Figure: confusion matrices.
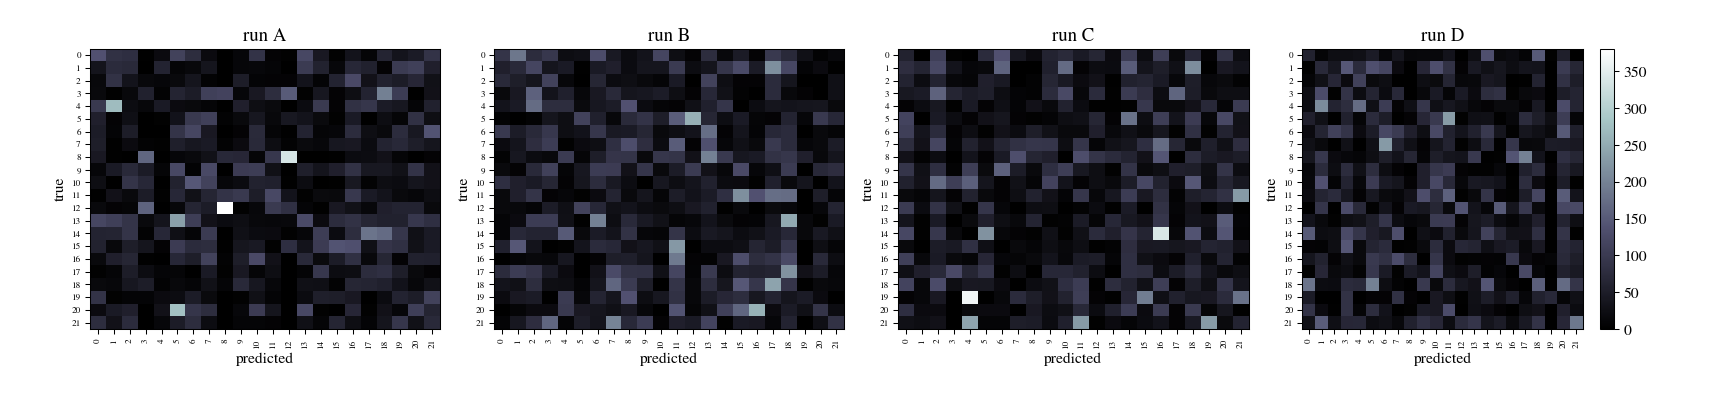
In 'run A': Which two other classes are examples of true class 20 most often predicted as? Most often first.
5, 13
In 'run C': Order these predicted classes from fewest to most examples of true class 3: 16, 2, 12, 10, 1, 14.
16, 1, 12, 14, 10, 2
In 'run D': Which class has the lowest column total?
19
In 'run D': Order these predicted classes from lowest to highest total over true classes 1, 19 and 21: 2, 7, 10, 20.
2, 7, 20, 10
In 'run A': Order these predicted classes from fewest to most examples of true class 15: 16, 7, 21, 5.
21, 7, 5, 16
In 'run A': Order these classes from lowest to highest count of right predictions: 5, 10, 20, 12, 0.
5, 10, 12, 20, 0
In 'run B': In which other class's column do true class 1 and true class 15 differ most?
17
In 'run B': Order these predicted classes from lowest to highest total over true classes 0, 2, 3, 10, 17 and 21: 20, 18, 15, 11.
20, 15, 11, 18
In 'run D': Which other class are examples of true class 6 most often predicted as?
20
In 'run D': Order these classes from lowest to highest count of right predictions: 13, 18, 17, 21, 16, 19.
13, 19, 16, 17, 18, 21
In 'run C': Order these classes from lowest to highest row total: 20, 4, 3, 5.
4, 20, 5, 3
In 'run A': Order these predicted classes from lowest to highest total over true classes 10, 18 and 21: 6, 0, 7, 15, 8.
8, 15, 0, 7, 6
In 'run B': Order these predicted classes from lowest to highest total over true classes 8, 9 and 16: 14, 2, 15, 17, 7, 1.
1, 2, 14, 17, 7, 15
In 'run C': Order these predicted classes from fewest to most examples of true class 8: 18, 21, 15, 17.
17, 15, 21, 18
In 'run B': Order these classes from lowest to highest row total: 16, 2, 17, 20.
2, 16, 20, 17
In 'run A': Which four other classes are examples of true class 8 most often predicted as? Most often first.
12, 3, 11, 9
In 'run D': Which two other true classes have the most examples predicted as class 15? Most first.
12, 3
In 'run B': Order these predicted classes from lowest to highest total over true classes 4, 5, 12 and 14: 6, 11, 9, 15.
15, 9, 6, 11
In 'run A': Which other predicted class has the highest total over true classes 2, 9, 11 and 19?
16
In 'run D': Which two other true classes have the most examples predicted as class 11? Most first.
5, 20
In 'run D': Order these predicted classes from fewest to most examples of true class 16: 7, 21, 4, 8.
4, 21, 8, 7
